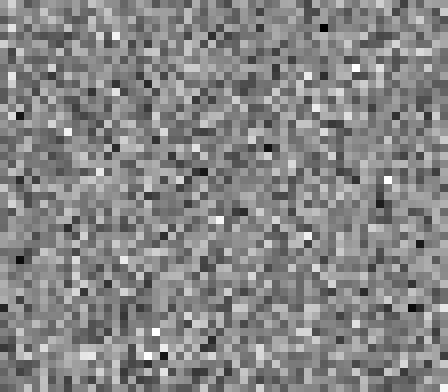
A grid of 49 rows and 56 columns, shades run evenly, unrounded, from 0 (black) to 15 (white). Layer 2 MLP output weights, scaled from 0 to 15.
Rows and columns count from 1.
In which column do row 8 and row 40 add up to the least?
16
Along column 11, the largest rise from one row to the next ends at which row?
23
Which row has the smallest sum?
8
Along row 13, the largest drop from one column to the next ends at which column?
25
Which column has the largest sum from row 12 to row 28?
46
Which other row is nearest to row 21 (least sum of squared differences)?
7
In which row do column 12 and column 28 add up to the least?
48
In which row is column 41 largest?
17
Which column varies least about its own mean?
5
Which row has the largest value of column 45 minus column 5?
9
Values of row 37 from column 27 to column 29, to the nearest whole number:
5 8 12
